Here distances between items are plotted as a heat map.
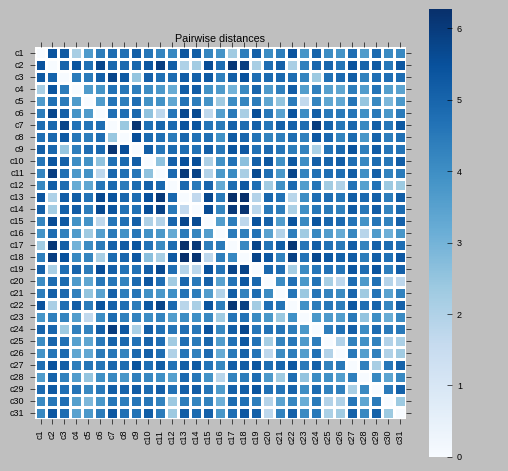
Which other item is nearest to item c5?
c23
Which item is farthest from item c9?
c7
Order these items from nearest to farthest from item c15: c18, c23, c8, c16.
c18, c16, c23, c8
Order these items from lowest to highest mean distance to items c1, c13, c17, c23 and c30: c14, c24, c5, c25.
c5, c25, c14, c24
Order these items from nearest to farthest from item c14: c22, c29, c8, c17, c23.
c22, c23, c8, c29, c17
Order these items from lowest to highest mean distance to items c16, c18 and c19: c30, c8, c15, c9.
c15, c30, c8, c9
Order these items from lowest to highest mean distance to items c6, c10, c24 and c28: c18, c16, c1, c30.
c16, c18, c30, c1
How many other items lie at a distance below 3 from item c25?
5
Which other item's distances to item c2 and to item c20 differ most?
c31
